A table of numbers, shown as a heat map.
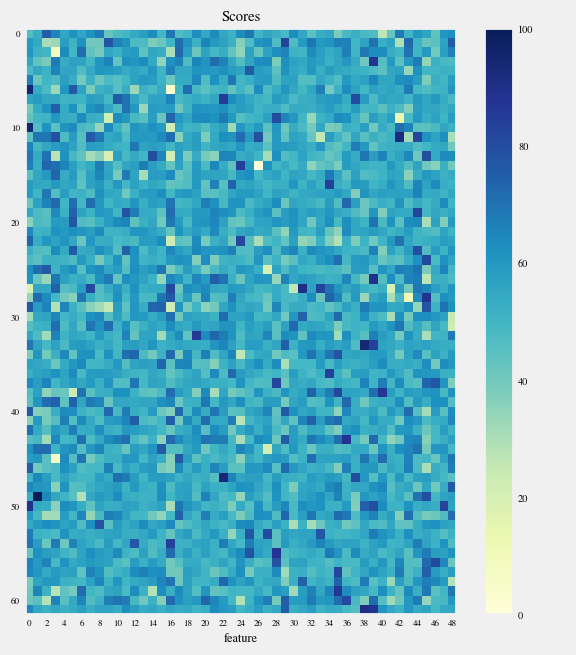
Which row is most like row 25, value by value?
44
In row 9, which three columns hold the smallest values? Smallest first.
42, 9, 32
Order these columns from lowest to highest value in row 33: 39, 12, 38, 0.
12, 0, 39, 38
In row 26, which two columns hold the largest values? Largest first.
39, 21
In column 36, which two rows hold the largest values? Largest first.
43, 60
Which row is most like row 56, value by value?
37
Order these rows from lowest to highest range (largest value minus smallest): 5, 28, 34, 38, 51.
5, 51, 34, 38, 28
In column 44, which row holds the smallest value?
29
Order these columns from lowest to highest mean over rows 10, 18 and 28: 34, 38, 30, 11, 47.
38, 11, 30, 34, 47
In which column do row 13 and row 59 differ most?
14
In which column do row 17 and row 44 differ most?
27
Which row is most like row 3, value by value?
26
